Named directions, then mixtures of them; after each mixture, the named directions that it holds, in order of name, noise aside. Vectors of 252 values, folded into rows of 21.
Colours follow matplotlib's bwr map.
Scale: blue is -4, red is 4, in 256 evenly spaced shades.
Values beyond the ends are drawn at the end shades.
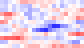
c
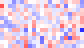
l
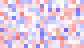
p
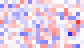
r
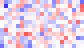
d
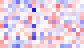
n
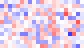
r.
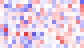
d, n, p.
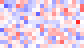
d, p, r.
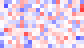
d.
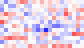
c, r.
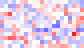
c, l, r.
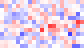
c, r.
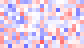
p.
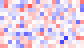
d.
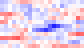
c.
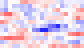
c.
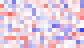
c, l.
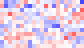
c, d, l.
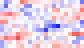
c, d.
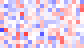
d, p.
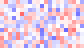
p.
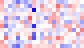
n.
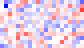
c, d.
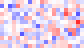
p, r.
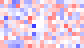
n, r.
